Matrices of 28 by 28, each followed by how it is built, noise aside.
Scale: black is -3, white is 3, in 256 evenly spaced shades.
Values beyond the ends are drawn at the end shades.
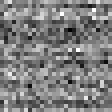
blocks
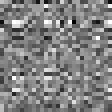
low rank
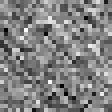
Toeplitz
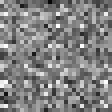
blocks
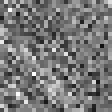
Toeplitz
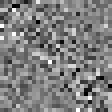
block diagonal
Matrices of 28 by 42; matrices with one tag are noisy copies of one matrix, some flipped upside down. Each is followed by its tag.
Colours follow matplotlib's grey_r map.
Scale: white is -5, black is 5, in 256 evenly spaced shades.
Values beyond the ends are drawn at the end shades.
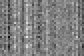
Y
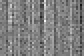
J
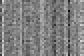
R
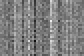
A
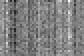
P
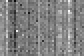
P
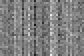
A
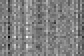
Y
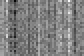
P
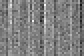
J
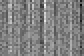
J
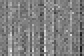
J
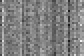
R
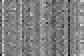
R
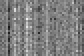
Y
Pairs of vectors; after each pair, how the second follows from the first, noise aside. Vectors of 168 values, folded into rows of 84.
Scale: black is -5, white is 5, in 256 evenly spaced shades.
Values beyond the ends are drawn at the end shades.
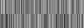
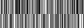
reversed, scaled up.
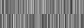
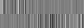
reversed, negated, partly zeroed.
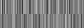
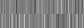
wrapped around, negated, partly zeroed.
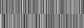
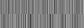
wrapped around, shrunk.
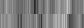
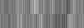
negated, shrunk.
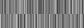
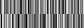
reversed, scaled up.
